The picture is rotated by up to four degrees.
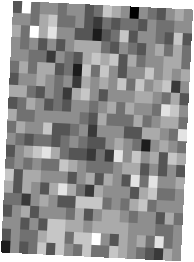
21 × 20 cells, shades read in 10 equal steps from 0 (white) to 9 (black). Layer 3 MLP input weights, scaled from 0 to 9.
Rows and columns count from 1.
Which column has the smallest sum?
19
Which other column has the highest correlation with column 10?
9
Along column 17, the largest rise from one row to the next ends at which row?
17
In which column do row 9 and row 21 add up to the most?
1
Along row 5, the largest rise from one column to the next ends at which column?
13
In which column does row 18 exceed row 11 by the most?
20
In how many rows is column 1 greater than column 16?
10
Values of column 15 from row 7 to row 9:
2 3 4
